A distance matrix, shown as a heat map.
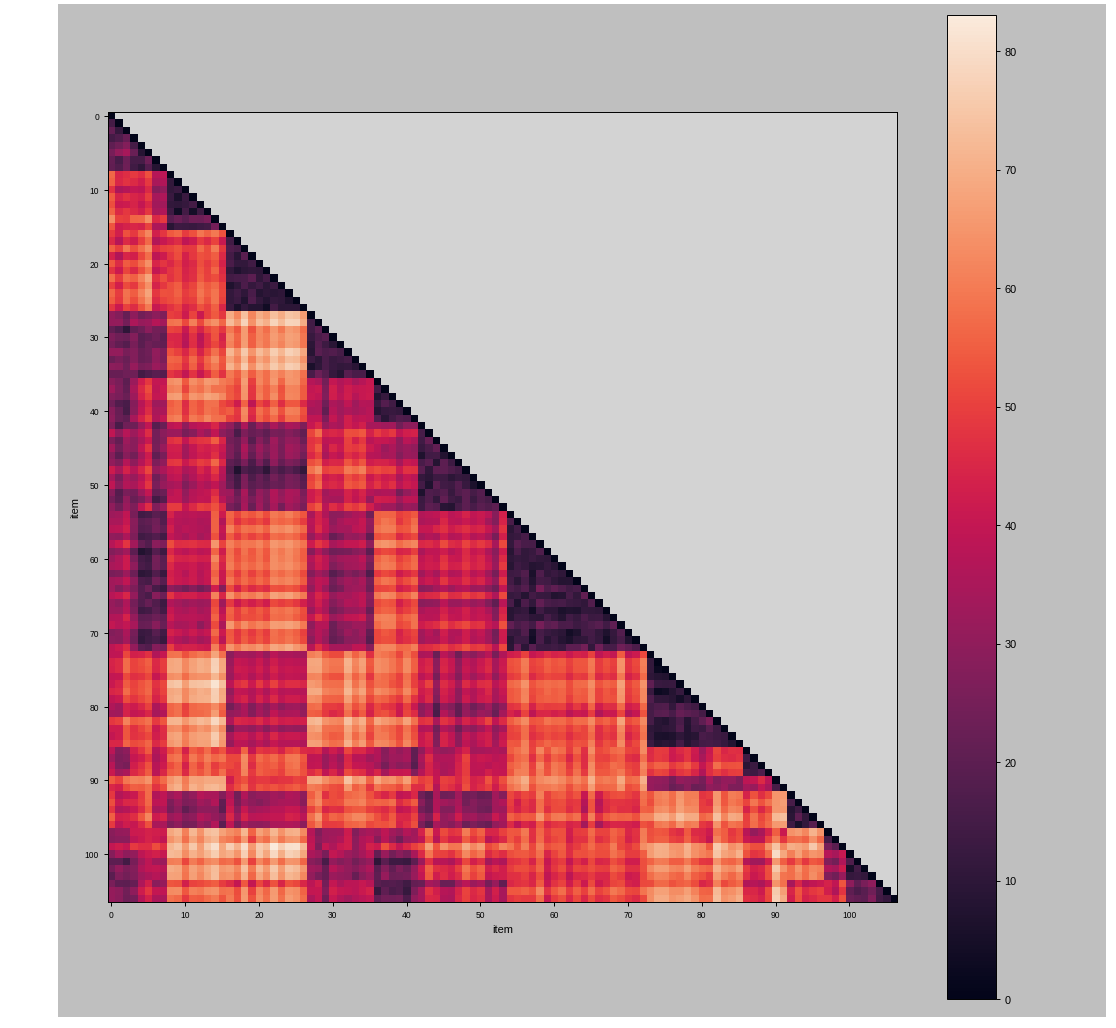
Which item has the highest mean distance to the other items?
99
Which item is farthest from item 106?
90
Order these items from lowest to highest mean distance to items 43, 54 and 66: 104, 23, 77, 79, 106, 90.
104, 23, 106, 79, 77, 90
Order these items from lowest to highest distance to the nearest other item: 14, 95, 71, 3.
71, 95, 3, 14
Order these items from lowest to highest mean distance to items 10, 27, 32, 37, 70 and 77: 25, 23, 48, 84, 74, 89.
89, 48, 84, 74, 23, 25
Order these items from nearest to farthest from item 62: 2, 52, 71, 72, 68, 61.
71, 61, 68, 72, 52, 2
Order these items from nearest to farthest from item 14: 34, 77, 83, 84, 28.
34, 28, 83, 84, 77
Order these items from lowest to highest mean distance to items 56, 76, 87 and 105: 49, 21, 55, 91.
49, 55, 91, 21
